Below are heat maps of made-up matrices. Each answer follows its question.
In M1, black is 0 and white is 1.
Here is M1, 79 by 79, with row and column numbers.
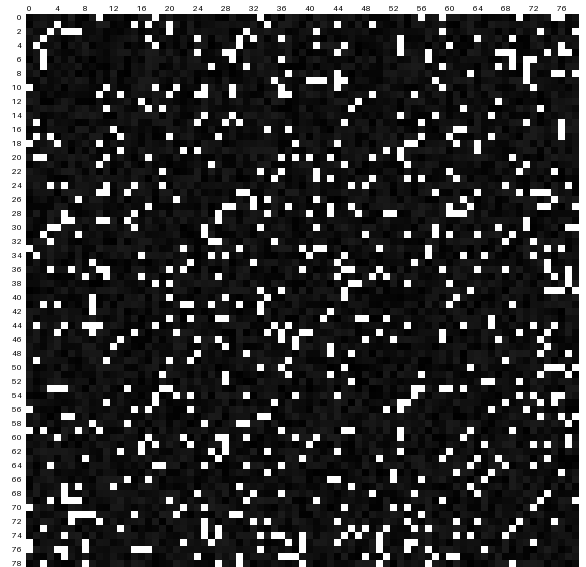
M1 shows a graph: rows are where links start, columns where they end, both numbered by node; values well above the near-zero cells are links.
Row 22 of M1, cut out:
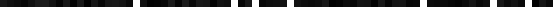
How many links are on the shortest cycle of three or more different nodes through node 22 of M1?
3
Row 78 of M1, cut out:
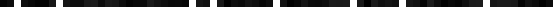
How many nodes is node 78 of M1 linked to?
8
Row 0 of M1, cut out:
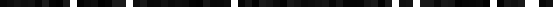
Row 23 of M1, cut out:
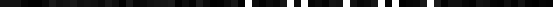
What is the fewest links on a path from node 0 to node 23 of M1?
2
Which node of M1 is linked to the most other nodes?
node 36
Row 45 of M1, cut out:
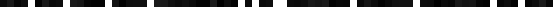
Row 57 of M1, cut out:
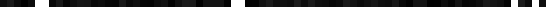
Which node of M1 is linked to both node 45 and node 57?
node 34
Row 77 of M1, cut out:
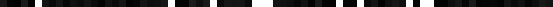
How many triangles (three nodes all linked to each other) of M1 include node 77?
5
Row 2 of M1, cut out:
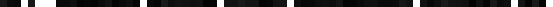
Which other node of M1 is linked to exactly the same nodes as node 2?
node 69
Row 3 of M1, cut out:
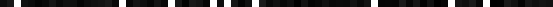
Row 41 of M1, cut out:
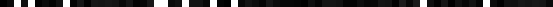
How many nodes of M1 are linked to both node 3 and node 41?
3
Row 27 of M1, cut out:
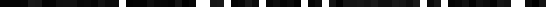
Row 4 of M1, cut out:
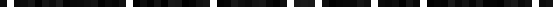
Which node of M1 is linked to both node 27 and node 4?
node 60
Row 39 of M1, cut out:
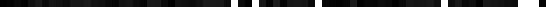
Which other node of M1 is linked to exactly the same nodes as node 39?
node 50
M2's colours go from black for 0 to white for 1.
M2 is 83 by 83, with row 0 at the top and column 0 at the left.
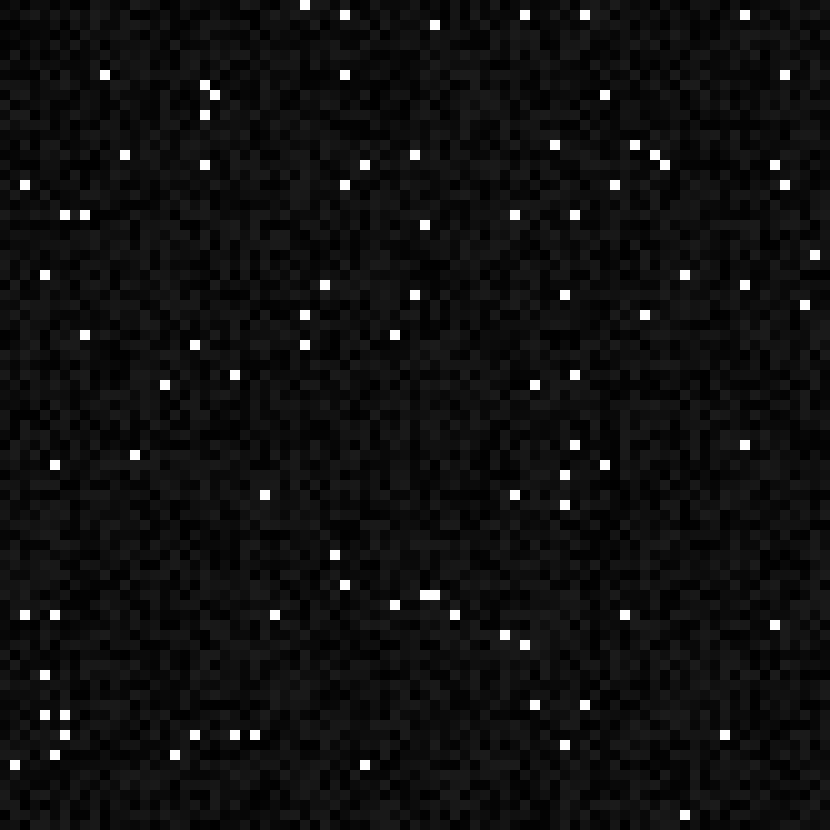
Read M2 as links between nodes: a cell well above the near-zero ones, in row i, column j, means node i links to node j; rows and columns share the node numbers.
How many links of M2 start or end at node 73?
5
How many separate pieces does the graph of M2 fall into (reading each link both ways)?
10
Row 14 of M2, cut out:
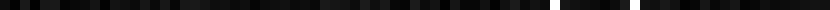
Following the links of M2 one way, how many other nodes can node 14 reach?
8
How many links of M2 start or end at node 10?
1
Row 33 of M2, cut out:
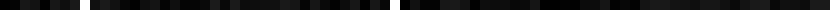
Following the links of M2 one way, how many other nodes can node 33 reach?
3
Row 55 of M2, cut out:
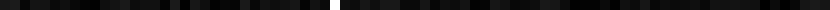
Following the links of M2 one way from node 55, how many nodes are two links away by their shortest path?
2
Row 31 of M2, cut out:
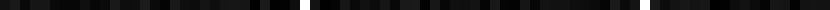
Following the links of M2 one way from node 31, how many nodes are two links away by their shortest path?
2
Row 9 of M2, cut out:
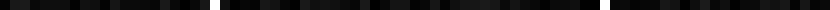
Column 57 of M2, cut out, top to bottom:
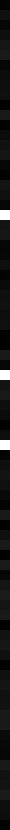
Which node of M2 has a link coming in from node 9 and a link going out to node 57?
node 21
